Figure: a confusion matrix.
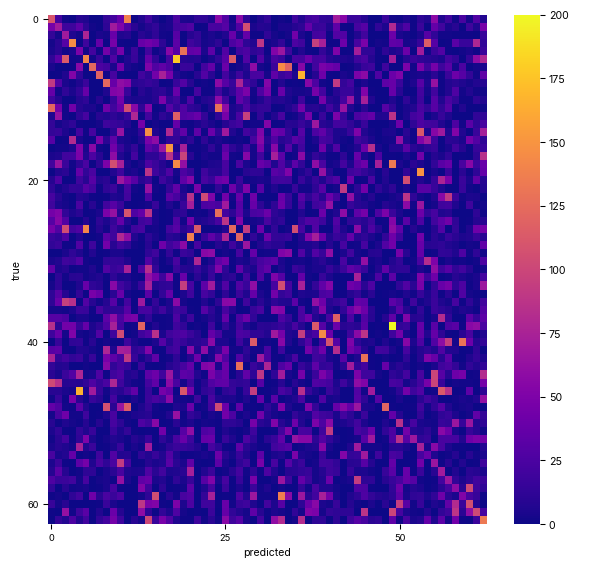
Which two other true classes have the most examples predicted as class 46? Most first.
16, 52
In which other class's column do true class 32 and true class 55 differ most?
10
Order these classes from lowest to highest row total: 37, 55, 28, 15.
28, 55, 15, 37
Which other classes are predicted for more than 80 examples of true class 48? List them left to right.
8, 11, 24
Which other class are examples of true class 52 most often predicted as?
50
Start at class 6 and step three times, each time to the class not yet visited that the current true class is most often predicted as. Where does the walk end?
53
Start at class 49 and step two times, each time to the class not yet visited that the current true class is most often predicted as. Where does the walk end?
9
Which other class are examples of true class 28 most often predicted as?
19
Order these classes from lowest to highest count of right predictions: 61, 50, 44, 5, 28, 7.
44, 28, 50, 61, 7, 5
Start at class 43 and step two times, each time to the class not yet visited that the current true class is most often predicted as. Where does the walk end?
20
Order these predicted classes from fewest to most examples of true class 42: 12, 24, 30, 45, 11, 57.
12, 57, 24, 30, 11, 45
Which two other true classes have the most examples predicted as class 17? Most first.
16, 14
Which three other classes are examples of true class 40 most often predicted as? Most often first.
59, 29, 57
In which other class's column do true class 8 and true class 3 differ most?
54
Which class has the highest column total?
14
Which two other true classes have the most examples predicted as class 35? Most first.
26, 52
